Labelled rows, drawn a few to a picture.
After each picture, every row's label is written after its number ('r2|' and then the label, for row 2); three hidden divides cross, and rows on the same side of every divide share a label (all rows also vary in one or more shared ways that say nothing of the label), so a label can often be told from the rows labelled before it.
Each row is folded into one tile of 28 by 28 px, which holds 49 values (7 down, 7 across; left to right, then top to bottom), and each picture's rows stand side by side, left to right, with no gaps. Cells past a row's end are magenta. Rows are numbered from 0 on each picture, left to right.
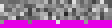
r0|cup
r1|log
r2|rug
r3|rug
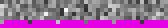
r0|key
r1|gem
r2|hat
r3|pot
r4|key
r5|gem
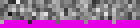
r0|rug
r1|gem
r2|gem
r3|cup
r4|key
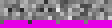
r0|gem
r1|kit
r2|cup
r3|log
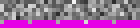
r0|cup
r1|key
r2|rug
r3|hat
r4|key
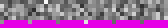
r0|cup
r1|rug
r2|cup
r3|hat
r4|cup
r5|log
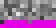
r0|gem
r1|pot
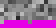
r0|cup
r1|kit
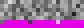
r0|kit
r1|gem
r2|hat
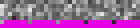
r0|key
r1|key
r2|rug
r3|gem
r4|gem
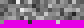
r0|rug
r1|gem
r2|hat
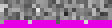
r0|key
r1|hat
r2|log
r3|hat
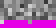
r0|hat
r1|key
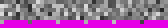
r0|key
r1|pot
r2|key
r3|cup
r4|hat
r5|gem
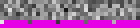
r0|hat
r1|log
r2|gem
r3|cup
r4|key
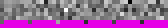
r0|pot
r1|kit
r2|hat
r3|gem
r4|kit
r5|kit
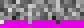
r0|hat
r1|key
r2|gem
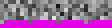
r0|rug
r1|log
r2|pot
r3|pot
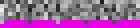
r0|key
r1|log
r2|pot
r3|kit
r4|pot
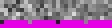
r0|gem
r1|cup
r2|gem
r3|pot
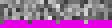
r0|log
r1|kit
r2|cup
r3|key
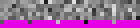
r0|kit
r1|kit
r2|rug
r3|gem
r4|key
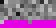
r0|hat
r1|rug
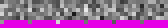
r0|key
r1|cup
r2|hat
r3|cup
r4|cup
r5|pot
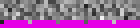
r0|gem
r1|rug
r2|pot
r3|log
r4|hat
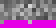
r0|cup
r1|key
